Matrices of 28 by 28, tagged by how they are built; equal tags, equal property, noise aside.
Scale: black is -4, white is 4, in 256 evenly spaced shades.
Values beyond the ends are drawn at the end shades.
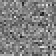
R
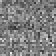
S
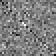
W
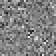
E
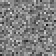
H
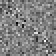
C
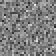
H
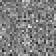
R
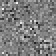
E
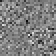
E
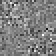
E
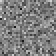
H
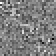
E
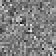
C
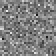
H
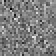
C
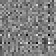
R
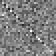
W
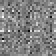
R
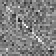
W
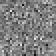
R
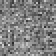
S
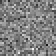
H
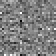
R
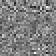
R
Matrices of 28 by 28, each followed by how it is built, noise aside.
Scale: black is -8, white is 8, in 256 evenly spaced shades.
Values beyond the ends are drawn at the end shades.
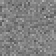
noise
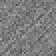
Hankel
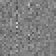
uneven columns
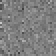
uneven columns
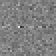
uneven rows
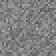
Hankel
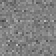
uneven rows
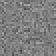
low rank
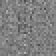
low rank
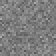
Hankel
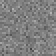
noise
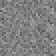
repeating rows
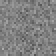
repeating rows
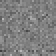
uneven rows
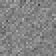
Hankel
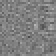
low rank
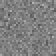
noise
